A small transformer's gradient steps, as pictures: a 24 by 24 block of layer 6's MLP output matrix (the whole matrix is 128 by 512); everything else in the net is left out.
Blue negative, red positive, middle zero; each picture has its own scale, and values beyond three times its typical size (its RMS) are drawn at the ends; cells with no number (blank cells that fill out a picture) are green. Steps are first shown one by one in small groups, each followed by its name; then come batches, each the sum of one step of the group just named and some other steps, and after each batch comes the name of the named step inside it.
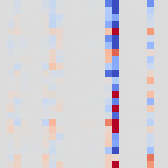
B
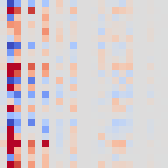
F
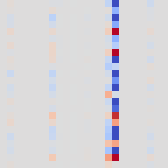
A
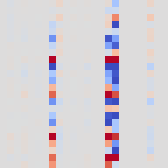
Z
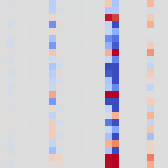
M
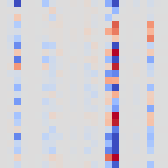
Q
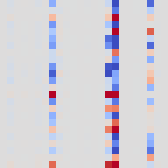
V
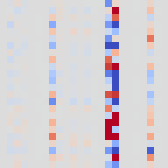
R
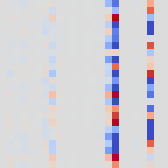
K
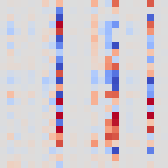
R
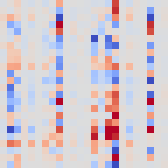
R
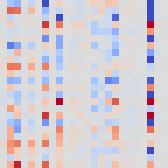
F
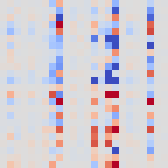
V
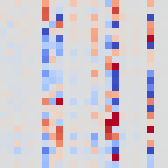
R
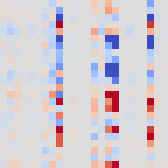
V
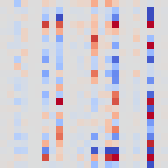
Q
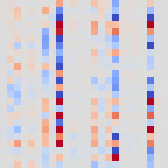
A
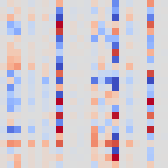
A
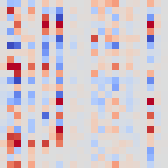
F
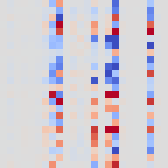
V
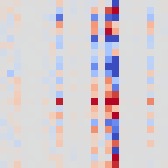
A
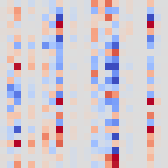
M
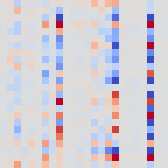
K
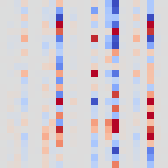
B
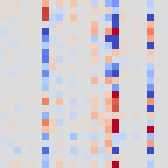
B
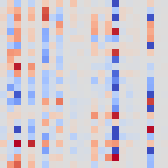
A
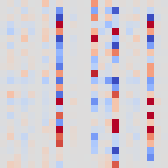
B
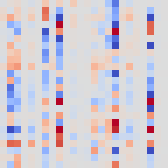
B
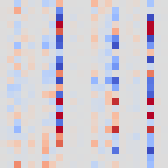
V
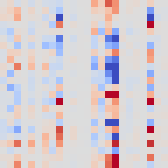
M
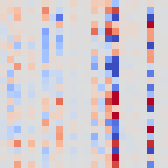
A
